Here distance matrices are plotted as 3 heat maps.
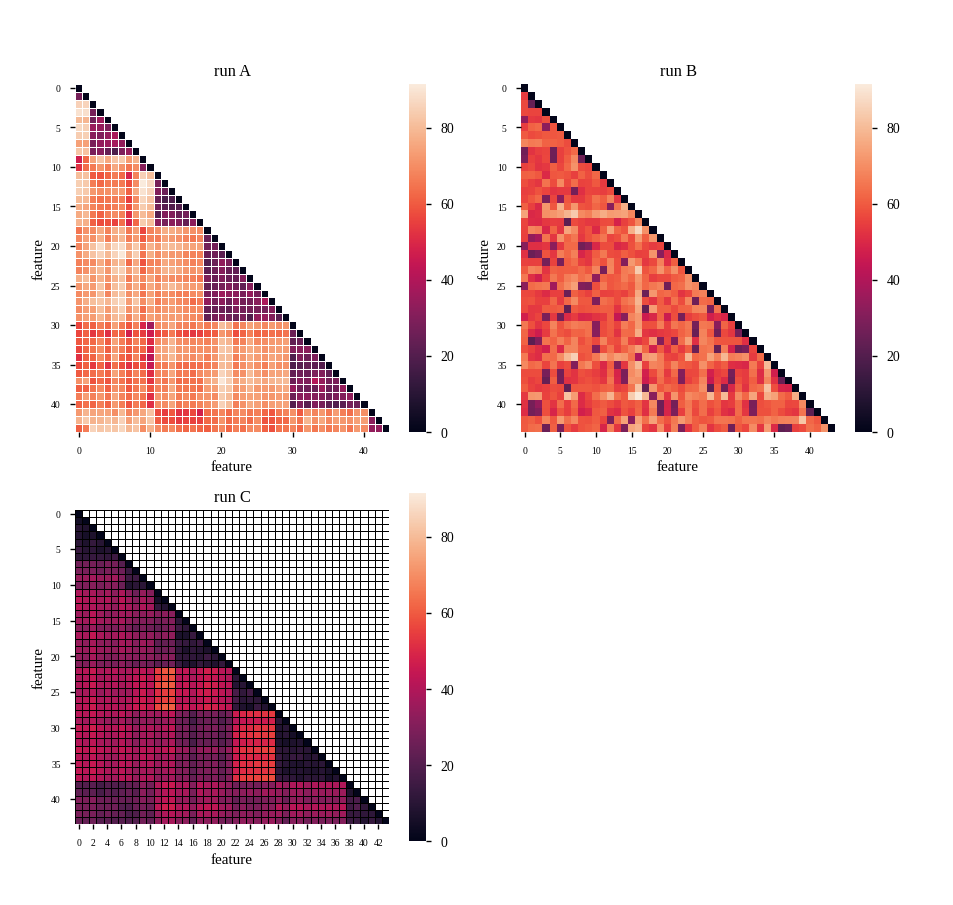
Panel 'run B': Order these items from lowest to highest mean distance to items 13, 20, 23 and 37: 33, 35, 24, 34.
35, 33, 24, 34
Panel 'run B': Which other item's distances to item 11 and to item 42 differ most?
23
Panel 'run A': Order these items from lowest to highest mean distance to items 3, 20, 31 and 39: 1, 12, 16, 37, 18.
37, 18, 16, 12, 1
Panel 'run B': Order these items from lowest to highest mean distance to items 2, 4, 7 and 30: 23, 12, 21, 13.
13, 21, 12, 23
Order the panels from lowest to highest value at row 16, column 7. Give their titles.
run C, run A, run B
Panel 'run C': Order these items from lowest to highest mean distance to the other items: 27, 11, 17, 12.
17, 11, 12, 27
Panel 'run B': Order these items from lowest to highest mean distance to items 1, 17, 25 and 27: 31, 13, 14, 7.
31, 13, 14, 7
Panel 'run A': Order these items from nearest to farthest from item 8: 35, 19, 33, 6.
6, 35, 33, 19
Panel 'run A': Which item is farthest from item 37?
20
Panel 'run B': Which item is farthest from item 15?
39
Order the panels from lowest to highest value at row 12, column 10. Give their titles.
run C, run B, run A
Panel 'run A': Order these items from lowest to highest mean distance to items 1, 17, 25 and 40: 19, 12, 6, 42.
19, 12, 42, 6
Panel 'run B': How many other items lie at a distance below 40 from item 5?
7
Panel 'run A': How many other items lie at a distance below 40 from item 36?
10
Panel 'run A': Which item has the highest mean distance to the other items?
1
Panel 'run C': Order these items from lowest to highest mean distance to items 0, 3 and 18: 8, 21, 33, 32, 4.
4, 21, 8, 32, 33
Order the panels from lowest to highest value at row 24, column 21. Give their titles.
run A, run C, run B
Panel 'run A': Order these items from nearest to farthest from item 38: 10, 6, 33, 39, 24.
33, 39, 10, 6, 24
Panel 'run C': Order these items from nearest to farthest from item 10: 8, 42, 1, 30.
8, 42, 1, 30
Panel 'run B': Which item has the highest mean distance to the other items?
16
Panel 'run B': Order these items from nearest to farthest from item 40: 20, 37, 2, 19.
19, 2, 20, 37
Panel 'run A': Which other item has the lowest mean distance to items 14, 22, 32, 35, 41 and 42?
31
